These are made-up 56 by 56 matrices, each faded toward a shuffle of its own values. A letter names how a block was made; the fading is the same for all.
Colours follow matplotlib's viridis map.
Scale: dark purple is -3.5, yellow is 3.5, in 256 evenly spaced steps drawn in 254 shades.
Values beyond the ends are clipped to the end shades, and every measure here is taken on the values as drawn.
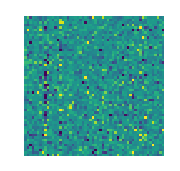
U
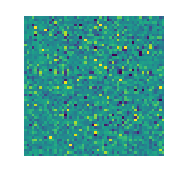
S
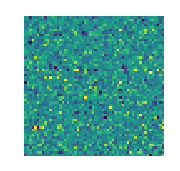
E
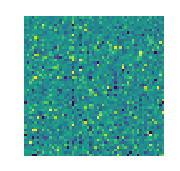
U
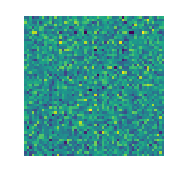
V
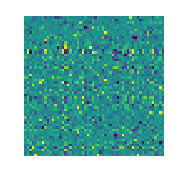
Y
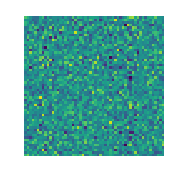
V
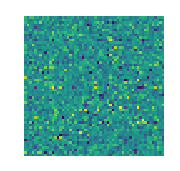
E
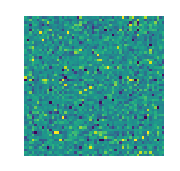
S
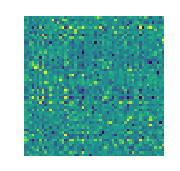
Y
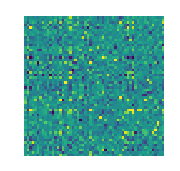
Y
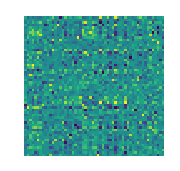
Y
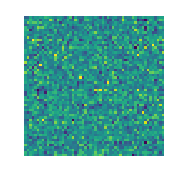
V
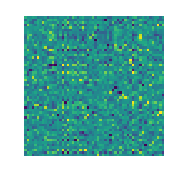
Y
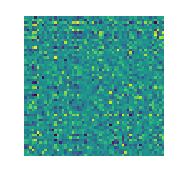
Y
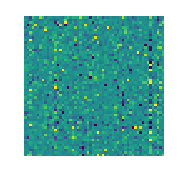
U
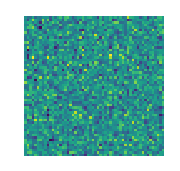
V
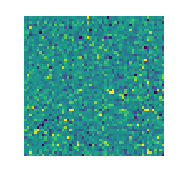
S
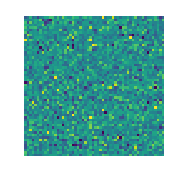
E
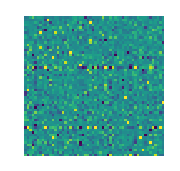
S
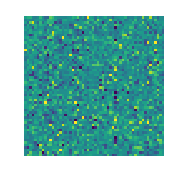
U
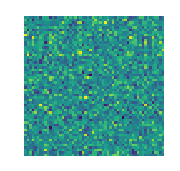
V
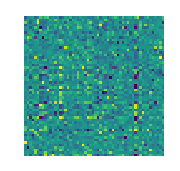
Y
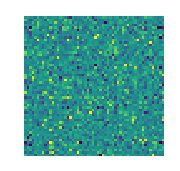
S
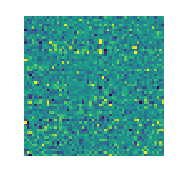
S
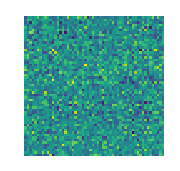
V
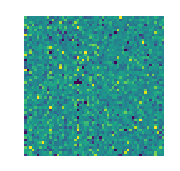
U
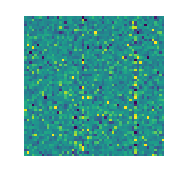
U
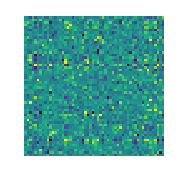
Y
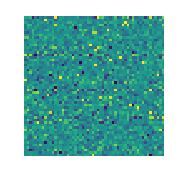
S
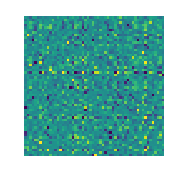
Y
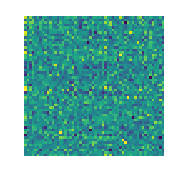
V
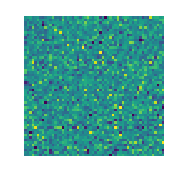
E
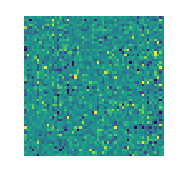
U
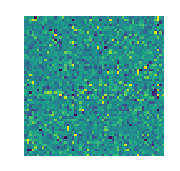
S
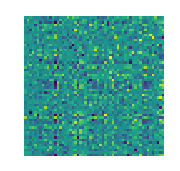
Y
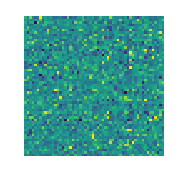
E
